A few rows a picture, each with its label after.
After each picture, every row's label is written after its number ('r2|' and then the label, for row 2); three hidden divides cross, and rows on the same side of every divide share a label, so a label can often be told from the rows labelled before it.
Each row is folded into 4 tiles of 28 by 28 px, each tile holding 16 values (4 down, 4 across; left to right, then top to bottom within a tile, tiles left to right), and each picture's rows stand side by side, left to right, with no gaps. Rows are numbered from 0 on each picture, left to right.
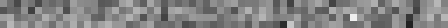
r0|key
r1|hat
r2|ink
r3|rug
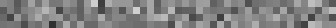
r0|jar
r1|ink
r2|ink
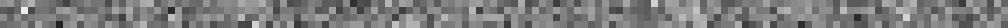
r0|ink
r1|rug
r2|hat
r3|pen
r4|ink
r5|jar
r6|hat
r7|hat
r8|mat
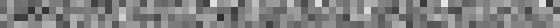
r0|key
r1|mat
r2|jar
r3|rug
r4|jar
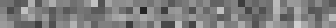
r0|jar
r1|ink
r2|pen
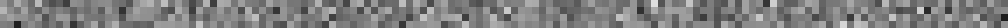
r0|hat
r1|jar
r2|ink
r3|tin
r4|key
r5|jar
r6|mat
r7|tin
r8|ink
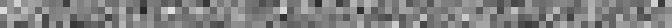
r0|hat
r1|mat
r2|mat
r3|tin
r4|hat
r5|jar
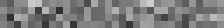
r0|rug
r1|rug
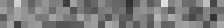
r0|hat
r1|jar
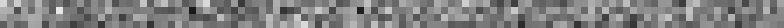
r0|hat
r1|jar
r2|pen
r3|tin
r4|hat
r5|rug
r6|rug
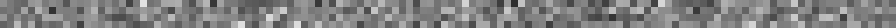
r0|ink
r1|jar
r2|key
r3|ink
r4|hat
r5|tin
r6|pen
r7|key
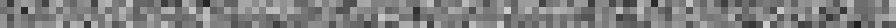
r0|tin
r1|mat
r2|rug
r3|jar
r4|mat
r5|mat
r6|hat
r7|rug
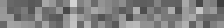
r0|key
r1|key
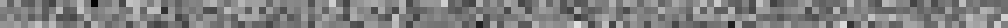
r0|mat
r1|hat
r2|rug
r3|rug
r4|jar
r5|pen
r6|ink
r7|tin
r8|pen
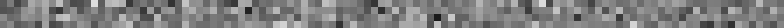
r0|jar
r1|key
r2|tin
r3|key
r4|jar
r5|key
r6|ink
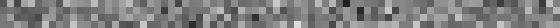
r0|pen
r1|hat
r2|pen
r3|tin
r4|mat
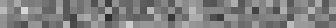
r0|hat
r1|key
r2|ink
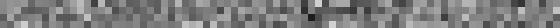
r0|mat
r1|pen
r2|jar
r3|key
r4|hat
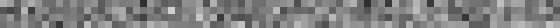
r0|ink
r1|mat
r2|pen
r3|mat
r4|pen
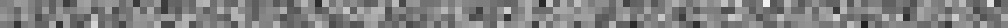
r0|hat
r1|ink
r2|mat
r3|hat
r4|mat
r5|hat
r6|jar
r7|ink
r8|jar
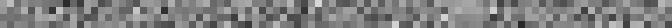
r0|ink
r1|ink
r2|rug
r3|tin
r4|hat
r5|tin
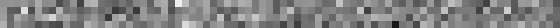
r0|ink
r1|pen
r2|hat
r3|ink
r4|key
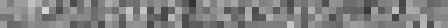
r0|rug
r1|rug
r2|ink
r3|key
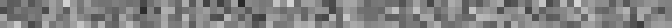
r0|pen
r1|key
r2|pen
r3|mat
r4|ink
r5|hat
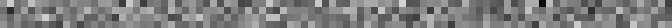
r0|ink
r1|mat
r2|ink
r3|rug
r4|mat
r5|key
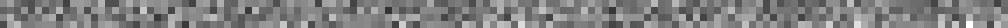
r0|key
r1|rug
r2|tin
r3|ink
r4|pen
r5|ink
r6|key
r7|pen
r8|pen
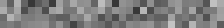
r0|mat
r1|tin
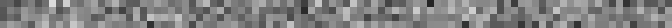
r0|pen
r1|ink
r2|jar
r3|mat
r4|hat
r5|hat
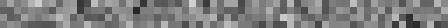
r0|jar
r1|mat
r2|jar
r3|hat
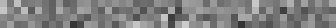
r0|hat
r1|key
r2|rug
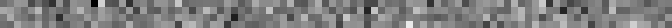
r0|mat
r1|pen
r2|jar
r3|key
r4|jar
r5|pen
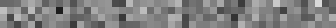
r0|rug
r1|rug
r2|jar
